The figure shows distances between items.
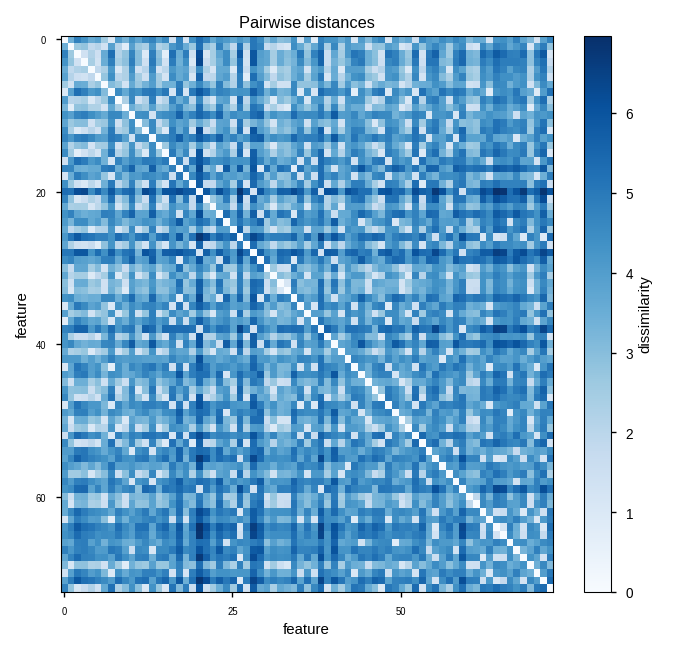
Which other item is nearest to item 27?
5
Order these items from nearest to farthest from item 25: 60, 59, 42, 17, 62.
60, 59, 17, 42, 62
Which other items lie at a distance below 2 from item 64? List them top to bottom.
26, 55, 62, 65, 68, 71
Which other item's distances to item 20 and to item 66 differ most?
49
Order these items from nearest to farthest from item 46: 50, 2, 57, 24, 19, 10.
57, 19, 2, 50, 24, 10
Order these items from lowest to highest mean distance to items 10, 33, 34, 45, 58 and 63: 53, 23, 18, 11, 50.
50, 18, 11, 53, 23
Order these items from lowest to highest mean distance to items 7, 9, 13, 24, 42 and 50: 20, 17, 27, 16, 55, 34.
27, 16, 55, 34, 17, 20
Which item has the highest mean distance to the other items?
20
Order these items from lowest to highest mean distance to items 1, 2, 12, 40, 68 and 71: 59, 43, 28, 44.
43, 44, 59, 28
